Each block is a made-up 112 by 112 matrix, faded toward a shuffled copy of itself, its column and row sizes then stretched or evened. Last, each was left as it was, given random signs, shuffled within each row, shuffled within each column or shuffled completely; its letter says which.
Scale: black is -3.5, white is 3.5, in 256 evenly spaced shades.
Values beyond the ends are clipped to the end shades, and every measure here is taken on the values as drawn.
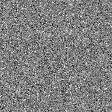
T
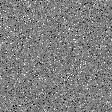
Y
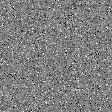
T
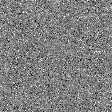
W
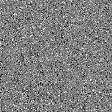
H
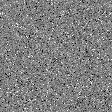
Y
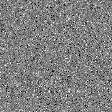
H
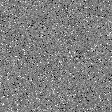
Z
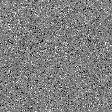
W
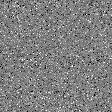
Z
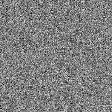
H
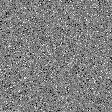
Y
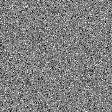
T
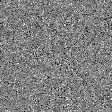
H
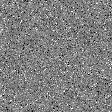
Y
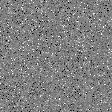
T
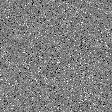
T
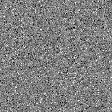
H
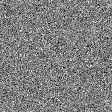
T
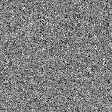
H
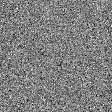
T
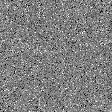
T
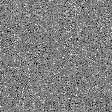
H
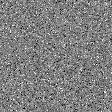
Y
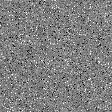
T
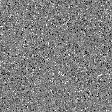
H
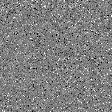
H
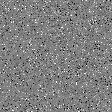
Z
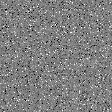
H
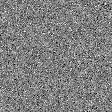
Y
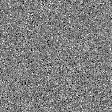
W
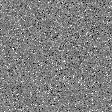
T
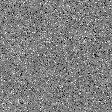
Z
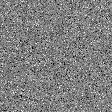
Y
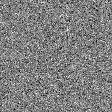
T
